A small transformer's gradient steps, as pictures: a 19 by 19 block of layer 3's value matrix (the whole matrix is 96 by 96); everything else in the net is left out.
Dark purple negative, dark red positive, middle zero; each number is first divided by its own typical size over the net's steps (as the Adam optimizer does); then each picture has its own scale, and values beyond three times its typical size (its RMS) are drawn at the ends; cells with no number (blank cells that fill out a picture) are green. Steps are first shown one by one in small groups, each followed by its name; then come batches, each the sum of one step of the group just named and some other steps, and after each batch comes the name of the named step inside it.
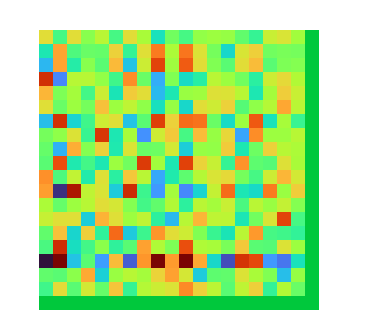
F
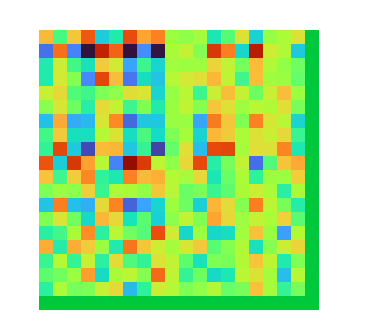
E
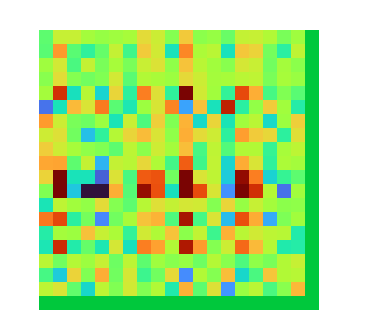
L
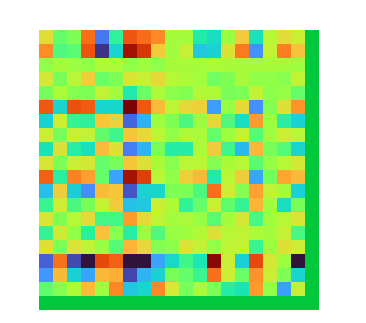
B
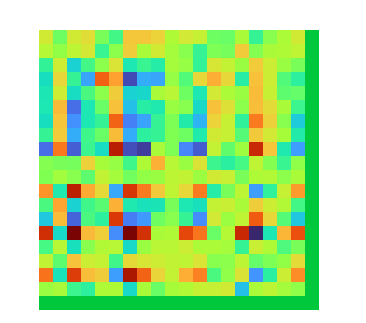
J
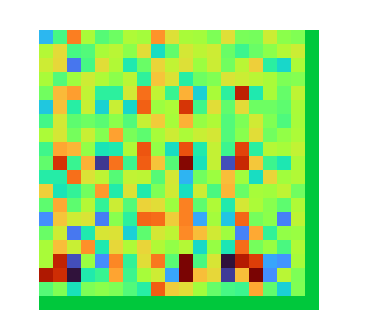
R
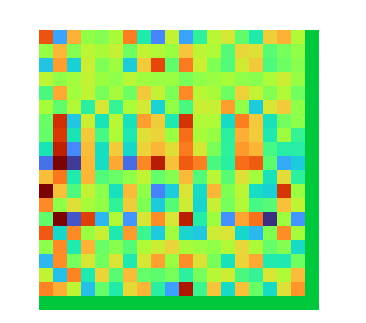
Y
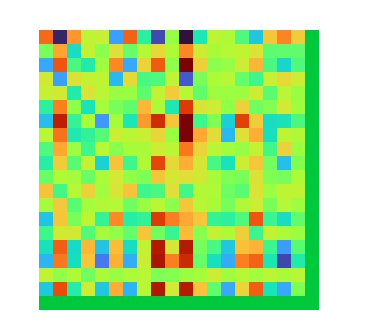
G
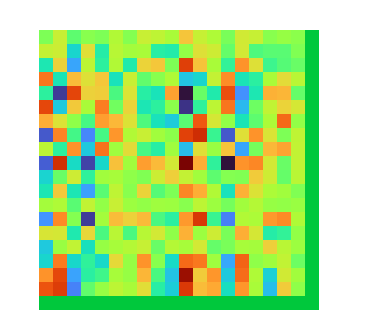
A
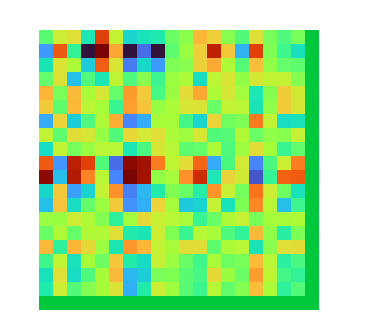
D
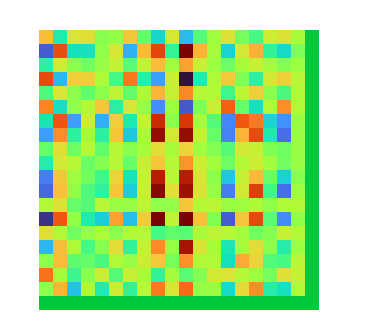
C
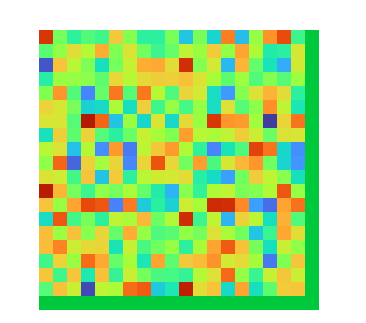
Y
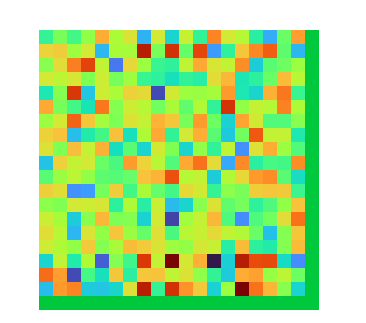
A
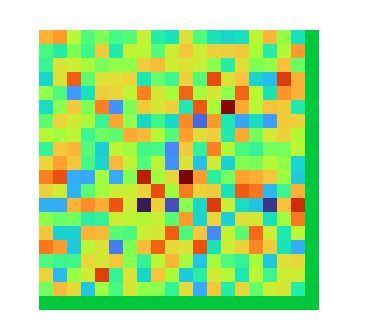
L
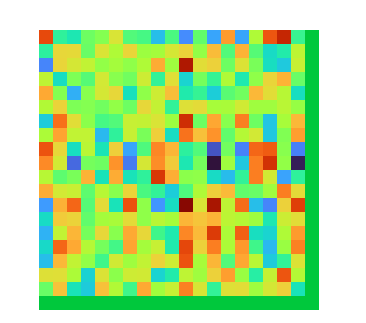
G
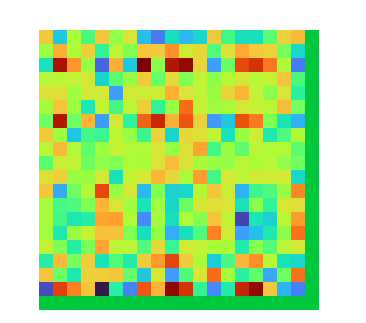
G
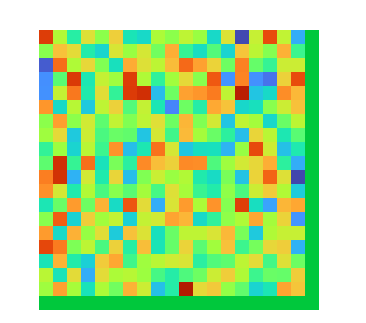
Y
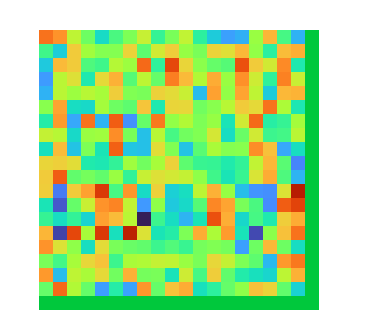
J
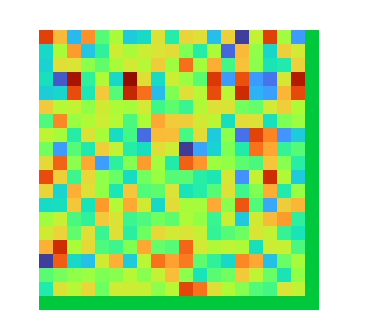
F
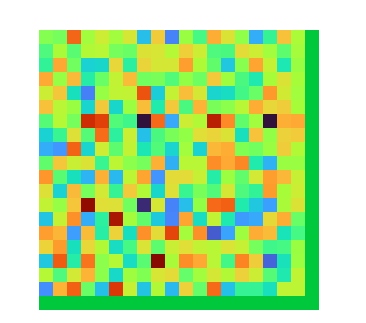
F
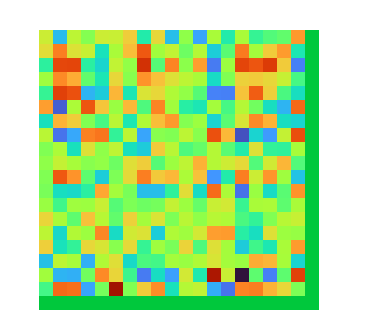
B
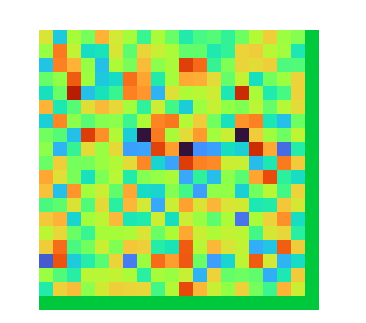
F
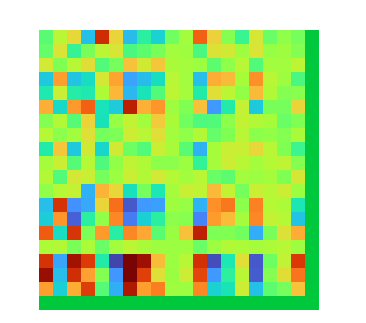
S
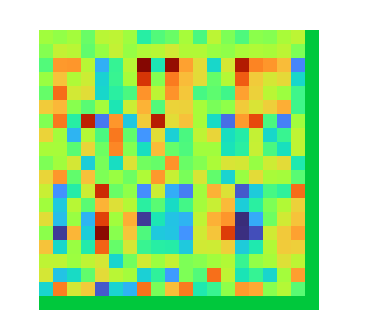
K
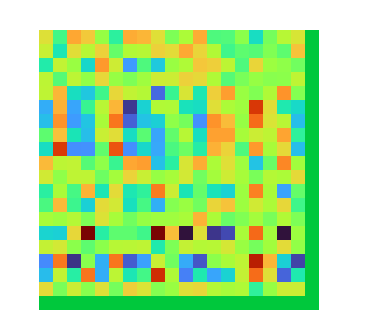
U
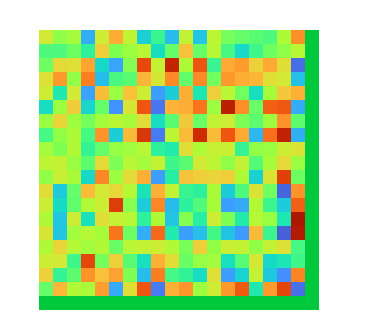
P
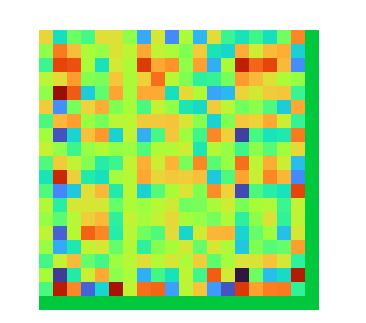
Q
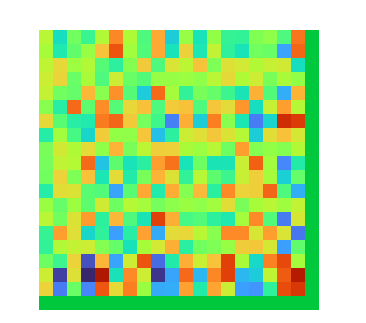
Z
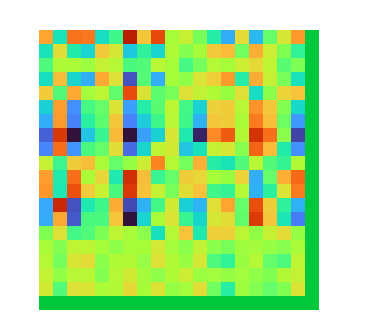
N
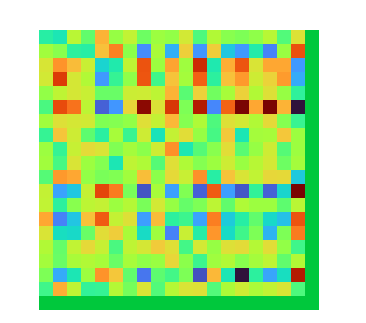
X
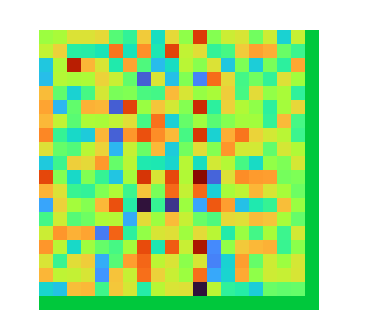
S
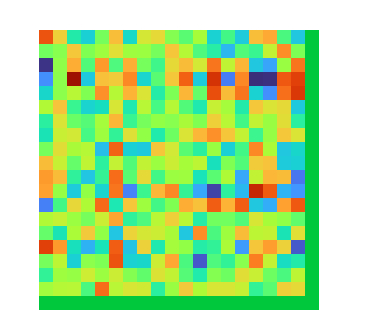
U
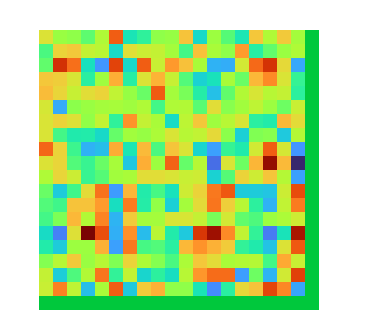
Q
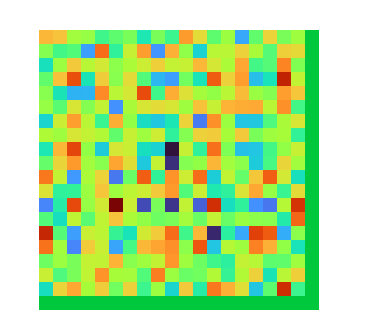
P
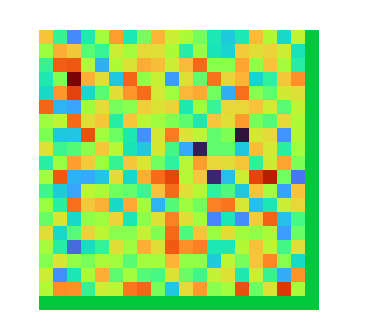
Q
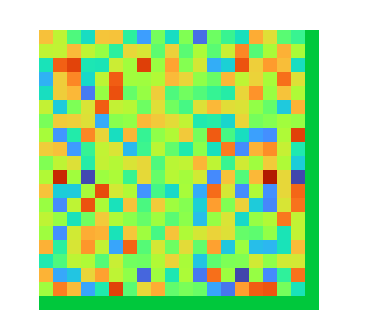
Q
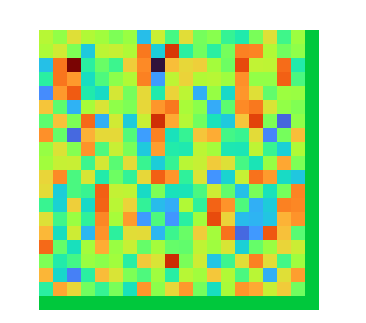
K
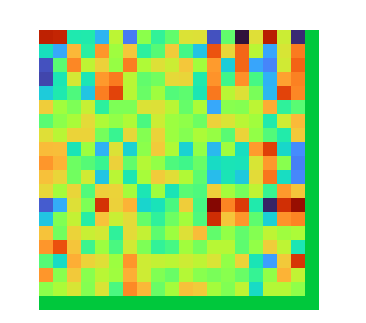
S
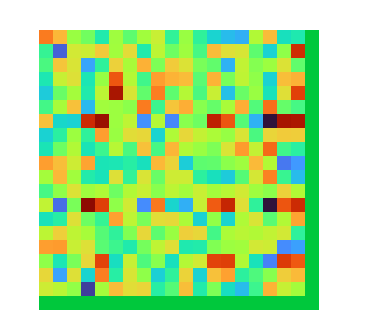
Z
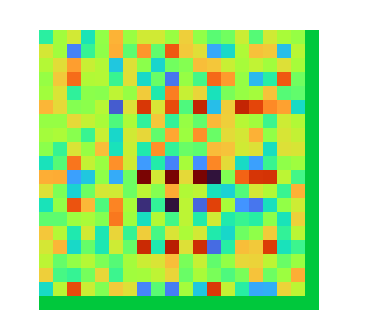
X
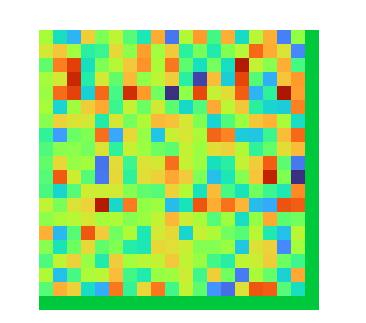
Q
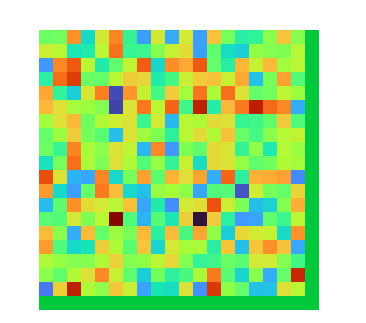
X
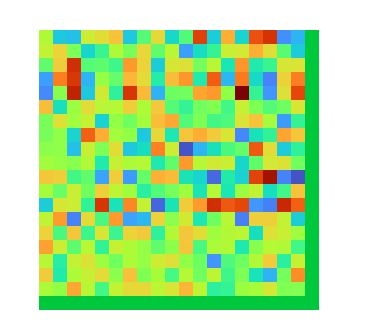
S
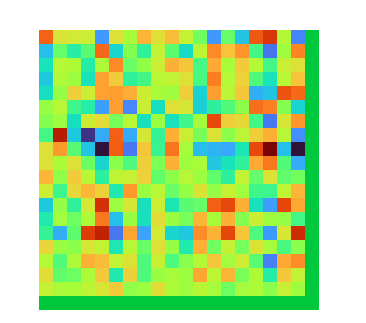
N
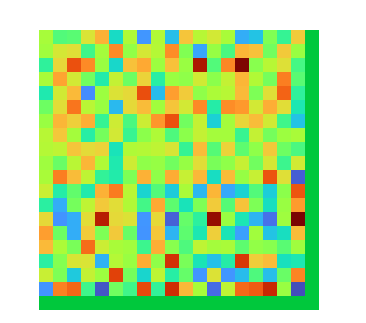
X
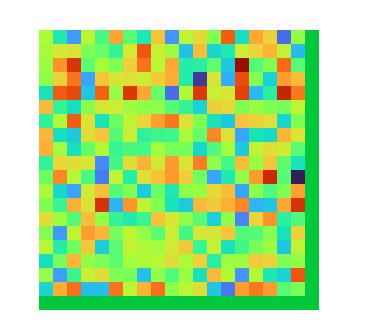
Q
